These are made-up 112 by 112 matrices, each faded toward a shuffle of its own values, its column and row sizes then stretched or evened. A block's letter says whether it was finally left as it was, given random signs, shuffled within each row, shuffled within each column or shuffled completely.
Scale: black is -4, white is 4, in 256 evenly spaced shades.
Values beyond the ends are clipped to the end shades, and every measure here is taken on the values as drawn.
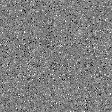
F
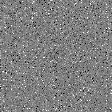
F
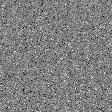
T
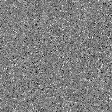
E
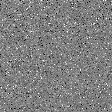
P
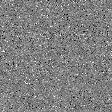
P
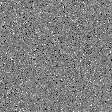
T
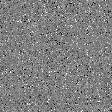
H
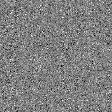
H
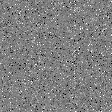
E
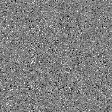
H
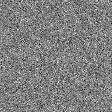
E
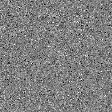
F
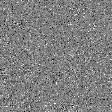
F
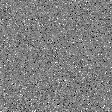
P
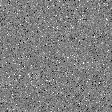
T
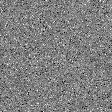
T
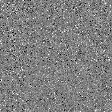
F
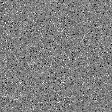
F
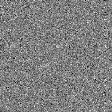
H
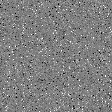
E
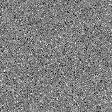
E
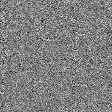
F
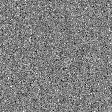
T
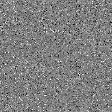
F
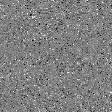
H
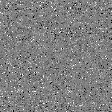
H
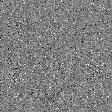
H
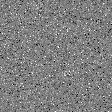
T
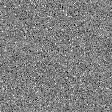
P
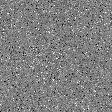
T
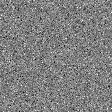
T
